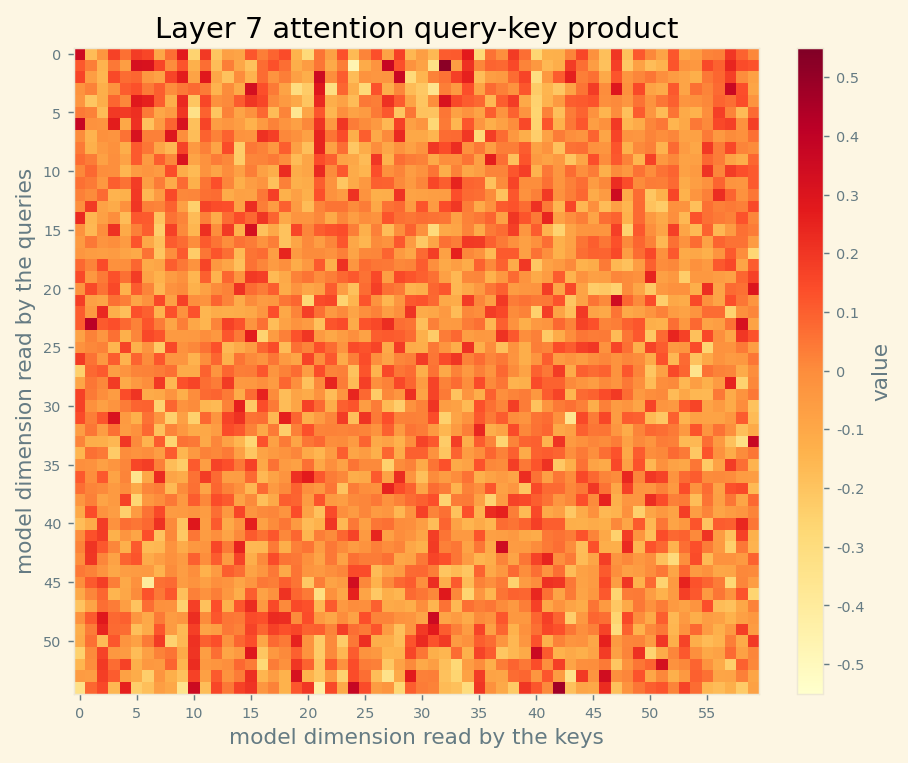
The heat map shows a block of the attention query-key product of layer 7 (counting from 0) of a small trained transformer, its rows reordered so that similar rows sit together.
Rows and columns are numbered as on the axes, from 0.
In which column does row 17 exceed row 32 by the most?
18
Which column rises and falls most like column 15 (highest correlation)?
49
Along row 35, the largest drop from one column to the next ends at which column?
42
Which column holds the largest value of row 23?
1
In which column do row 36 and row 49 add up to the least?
5
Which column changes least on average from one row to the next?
56
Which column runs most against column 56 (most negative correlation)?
19
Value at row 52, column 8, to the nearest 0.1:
0.1
